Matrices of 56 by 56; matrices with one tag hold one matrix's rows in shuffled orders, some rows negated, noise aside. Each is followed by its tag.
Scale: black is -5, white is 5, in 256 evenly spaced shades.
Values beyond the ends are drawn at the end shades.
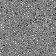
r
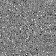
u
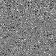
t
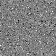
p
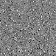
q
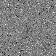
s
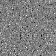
u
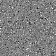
p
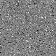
p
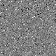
r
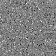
u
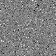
r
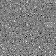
u
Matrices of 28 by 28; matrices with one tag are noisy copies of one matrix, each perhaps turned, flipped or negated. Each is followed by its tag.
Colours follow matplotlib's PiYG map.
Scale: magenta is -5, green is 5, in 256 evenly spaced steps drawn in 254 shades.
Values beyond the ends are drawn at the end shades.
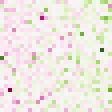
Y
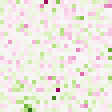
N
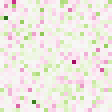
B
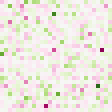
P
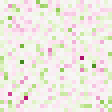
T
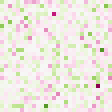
P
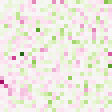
N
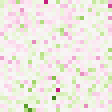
N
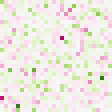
B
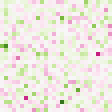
P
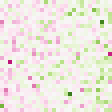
Y
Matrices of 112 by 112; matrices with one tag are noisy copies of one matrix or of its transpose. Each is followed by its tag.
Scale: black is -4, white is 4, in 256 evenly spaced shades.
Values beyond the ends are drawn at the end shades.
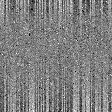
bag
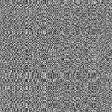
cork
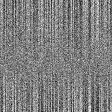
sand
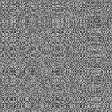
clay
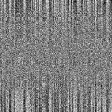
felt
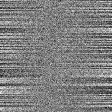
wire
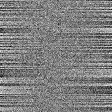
wire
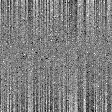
wire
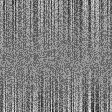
sand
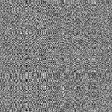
cork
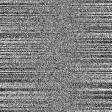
sand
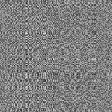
cork
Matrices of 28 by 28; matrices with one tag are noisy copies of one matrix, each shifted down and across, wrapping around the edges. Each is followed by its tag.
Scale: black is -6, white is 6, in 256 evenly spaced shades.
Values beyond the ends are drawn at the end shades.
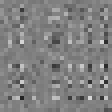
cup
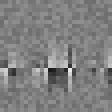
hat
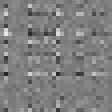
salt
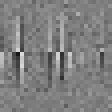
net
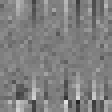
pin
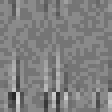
net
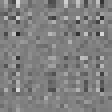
cup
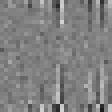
net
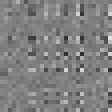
cup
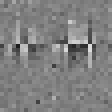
hat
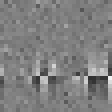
hat
